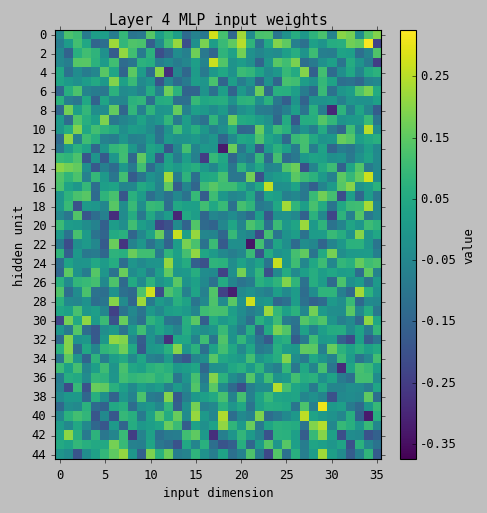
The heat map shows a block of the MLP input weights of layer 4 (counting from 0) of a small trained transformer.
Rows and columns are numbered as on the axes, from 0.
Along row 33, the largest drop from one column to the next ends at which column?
2
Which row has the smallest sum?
19
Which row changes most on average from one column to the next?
40
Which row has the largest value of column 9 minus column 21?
22
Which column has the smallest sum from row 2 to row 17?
11
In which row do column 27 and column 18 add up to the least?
27
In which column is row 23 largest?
15
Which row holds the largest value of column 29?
39
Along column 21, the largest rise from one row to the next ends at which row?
23
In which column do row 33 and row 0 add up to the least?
9
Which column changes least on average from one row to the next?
14
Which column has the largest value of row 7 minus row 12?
18
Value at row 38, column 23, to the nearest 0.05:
0.1
